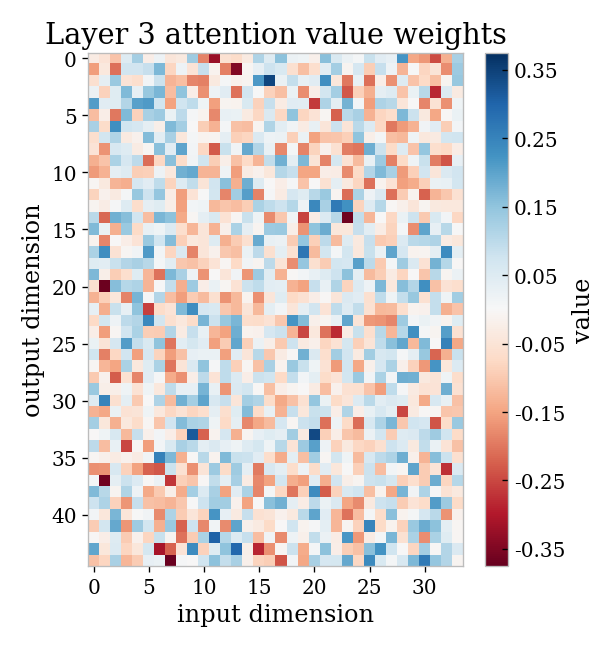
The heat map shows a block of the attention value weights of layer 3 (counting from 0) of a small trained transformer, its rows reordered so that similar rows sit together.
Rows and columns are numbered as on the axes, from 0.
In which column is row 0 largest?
28
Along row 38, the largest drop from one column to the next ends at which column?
21
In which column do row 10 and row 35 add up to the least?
19
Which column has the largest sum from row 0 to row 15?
6
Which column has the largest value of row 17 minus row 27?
1
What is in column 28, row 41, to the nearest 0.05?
-0.1
